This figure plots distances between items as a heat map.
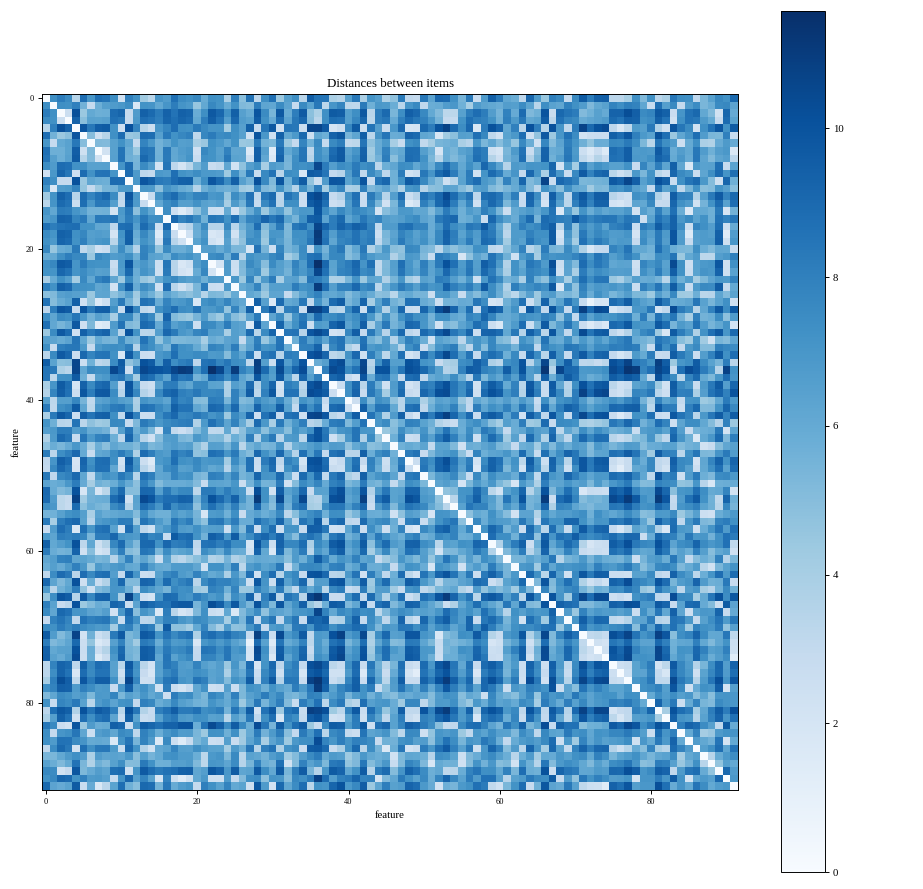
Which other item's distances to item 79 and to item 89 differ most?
16
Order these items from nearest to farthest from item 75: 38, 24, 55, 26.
38, 24, 26, 55
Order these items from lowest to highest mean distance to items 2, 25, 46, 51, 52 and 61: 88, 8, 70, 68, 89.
88, 8, 68, 89, 70
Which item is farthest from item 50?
81
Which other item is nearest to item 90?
18
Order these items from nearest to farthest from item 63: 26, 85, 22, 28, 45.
28, 45, 26, 22, 85
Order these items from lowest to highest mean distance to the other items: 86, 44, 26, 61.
26, 61, 44, 86
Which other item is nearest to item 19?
23
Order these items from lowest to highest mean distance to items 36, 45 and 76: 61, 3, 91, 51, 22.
61, 3, 51, 22, 91
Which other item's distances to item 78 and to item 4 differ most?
17
